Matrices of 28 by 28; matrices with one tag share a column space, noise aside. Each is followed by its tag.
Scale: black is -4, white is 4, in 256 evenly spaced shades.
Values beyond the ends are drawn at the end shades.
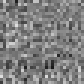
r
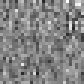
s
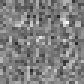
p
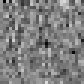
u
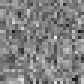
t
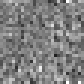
r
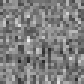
t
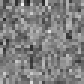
u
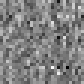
p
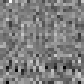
r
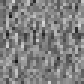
u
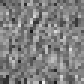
t
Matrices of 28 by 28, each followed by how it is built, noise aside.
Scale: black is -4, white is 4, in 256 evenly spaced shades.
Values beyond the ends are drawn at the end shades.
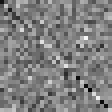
diagonal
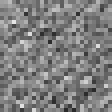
Hankel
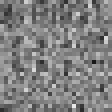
blocks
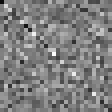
diagonal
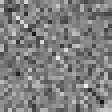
diagonal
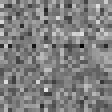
low rank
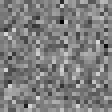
uneven columns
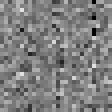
uneven columns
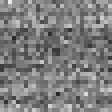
blocks
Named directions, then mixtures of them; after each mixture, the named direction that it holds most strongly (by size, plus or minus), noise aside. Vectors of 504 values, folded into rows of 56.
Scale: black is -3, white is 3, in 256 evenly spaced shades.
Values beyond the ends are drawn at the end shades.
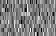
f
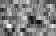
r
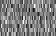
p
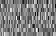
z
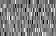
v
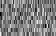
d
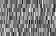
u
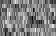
r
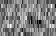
r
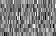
z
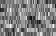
r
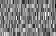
z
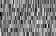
d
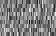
u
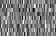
p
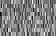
d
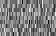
u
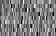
p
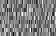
u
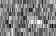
r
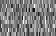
p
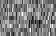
u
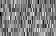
d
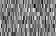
p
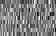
z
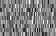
v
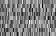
u
